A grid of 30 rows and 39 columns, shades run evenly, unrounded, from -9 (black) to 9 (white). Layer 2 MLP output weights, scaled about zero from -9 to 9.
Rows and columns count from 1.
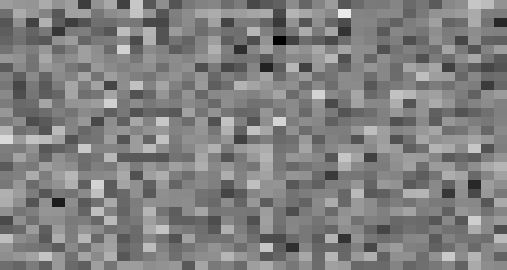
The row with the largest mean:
2
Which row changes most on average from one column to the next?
21
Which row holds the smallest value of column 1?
25
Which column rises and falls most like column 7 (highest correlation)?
24
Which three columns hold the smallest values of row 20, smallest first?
26, 11, 33
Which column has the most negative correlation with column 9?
10
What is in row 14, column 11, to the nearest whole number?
3
